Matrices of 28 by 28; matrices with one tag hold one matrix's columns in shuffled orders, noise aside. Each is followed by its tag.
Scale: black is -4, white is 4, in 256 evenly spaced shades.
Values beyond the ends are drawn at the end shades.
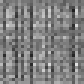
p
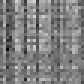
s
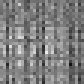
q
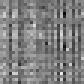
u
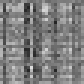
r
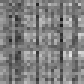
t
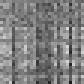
q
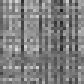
s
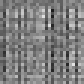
p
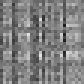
t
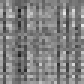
p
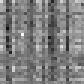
s
